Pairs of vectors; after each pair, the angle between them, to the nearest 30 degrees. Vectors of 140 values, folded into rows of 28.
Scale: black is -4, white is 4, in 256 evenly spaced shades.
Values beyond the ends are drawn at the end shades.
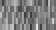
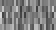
60 degrees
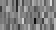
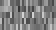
90 degrees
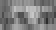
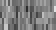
120 degrees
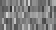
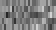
150 degrees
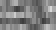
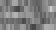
30 degrees
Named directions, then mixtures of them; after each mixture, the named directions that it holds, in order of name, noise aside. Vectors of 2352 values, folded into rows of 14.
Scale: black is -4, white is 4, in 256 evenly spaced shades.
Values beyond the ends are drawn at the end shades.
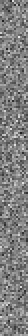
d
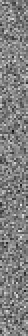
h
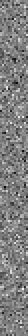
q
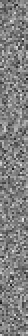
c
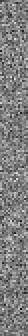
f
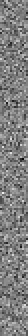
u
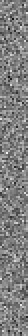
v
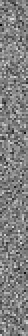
c, h.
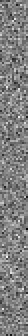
c, f, q.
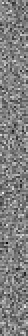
h, u.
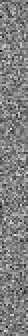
d, f, h.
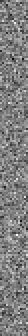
f, q, u.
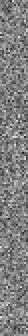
d.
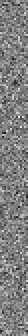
d, h, q.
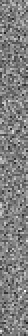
d, h.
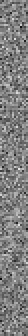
f, v.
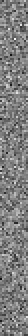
f, v.
